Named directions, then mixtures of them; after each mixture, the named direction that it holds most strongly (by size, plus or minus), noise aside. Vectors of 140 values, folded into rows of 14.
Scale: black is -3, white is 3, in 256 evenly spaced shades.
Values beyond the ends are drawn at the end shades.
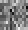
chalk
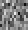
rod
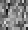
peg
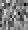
rod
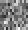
chalk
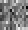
chalk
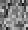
peg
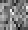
chalk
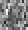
peg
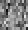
peg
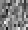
peg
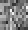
chalk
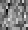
peg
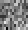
chalk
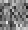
chalk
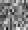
chalk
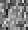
peg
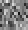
rod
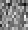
rod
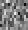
rod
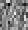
rod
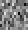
rod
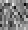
rod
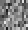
peg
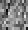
peg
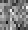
chalk
